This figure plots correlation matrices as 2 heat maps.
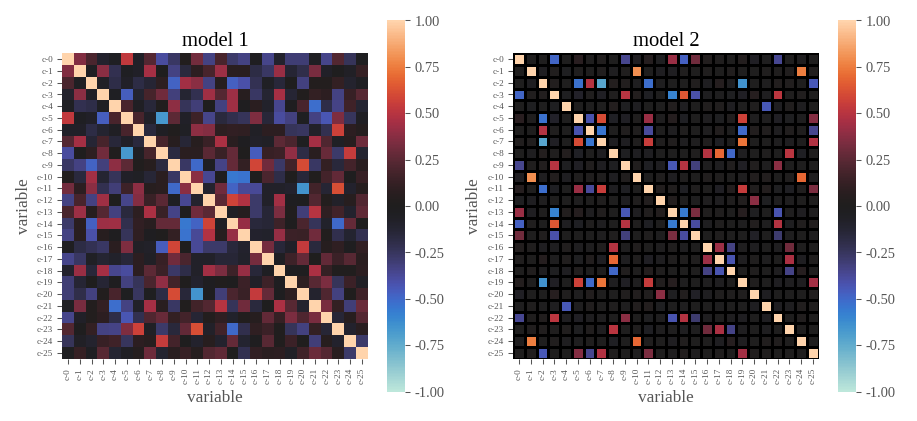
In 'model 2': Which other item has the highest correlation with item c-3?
c-14
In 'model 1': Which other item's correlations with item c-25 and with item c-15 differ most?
c-10
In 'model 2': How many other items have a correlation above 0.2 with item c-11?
4
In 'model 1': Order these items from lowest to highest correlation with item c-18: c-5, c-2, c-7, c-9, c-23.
c-5, c-9, c-2, c-23, c-7
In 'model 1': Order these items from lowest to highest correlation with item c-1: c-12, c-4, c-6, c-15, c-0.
c-4, c-6, c-15, c-12, c-0
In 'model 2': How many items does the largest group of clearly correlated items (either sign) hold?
7
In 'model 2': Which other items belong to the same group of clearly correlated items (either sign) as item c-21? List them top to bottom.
c-4
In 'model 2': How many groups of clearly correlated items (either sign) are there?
6
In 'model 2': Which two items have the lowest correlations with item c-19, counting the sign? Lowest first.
c-2, c-6
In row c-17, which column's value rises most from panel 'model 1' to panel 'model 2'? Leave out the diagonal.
c-8
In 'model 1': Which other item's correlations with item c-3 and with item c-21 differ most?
c-14
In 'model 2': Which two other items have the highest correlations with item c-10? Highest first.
c-1, c-24
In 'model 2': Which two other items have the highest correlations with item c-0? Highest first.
c-13, c-15
